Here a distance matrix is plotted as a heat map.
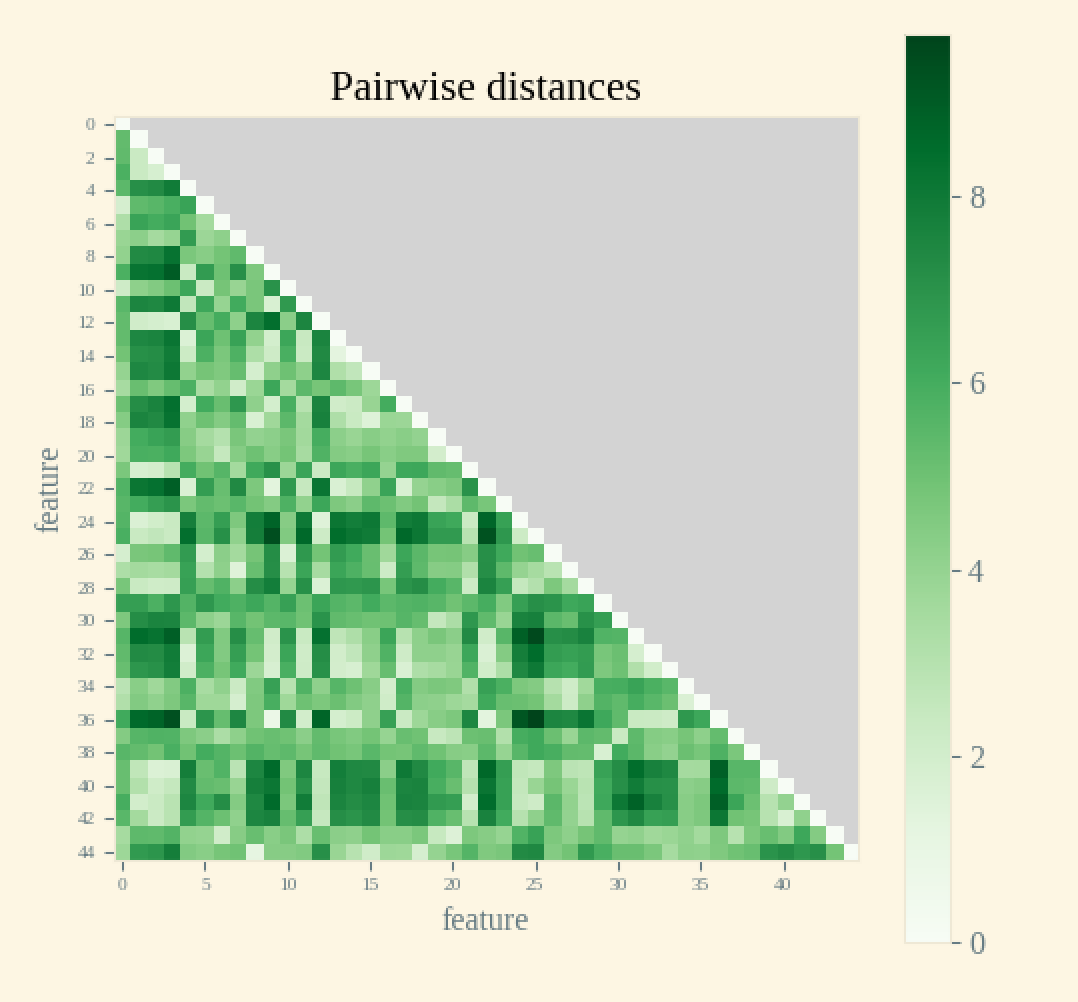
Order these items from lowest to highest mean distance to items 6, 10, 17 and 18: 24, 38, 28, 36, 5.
5, 36, 38, 28, 24
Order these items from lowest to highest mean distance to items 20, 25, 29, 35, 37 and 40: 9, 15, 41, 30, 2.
2, 41, 30, 15, 9
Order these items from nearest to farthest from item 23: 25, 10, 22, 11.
11, 22, 10, 25
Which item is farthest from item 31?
25
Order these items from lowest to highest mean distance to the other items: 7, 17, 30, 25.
7, 17, 30, 25
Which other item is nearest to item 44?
8
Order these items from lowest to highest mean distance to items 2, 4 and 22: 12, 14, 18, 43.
14, 43, 18, 12
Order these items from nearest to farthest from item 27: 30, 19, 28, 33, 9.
28, 19, 30, 33, 9
